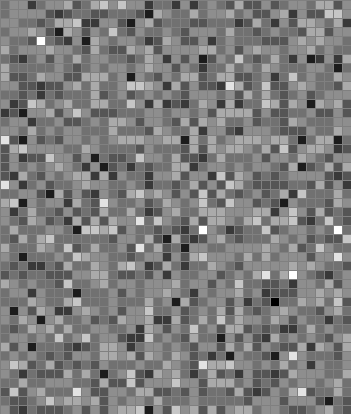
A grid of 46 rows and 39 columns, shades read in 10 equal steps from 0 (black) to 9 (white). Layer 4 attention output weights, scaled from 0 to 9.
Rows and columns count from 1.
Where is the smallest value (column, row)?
31, 34
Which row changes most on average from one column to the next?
12
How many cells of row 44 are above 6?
3
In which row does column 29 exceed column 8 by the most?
25
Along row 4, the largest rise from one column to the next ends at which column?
8
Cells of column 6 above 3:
35
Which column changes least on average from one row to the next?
13
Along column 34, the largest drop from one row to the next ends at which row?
19
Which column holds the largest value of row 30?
15
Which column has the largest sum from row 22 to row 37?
23
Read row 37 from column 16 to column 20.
2 6 5 3 5
